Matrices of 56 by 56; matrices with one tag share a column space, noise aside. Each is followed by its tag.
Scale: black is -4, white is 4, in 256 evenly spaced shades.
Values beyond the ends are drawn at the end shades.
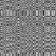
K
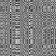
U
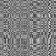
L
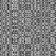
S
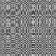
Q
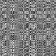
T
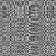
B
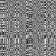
L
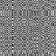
K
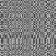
L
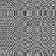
K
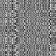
S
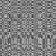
L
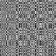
T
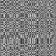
L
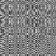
Q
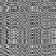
U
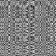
B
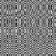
Q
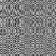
Q
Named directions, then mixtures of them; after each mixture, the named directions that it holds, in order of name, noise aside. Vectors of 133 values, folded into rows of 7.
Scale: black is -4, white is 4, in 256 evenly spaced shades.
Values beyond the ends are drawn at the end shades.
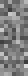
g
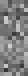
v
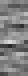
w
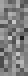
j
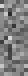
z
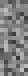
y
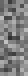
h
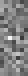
h, j, y.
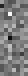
h, z.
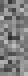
h.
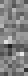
w, y, z.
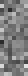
g, h, z.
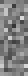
y, z.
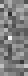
z.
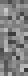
y.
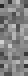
g, z.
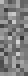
j.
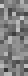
g, v, z.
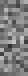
j, w.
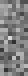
j, y, z.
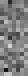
h, v.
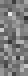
g, y, z.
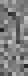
g, y.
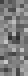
h.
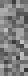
y.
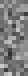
v, z.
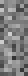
g, h, z.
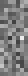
j.
